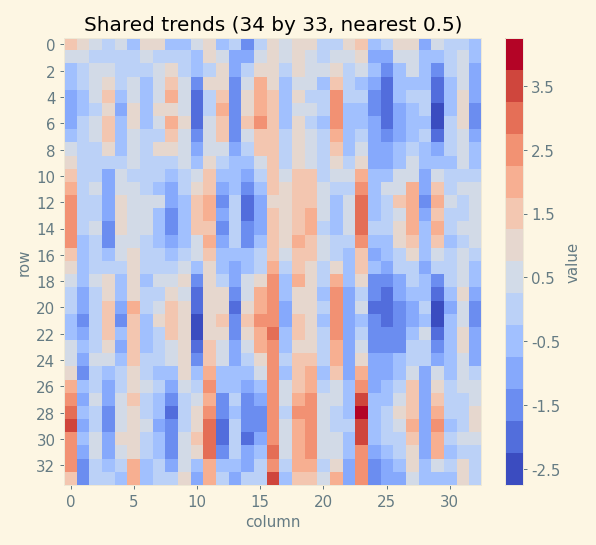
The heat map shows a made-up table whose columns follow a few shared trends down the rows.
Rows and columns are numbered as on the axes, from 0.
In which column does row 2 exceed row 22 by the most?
10
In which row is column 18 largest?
28
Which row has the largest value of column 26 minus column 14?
12
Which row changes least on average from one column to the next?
1
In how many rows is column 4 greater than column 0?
4
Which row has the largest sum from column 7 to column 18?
21
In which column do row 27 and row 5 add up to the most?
16
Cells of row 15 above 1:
8
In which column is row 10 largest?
23
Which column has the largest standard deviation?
29
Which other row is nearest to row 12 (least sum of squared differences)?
13
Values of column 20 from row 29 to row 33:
0.5 0.5 0.5 0 0.5
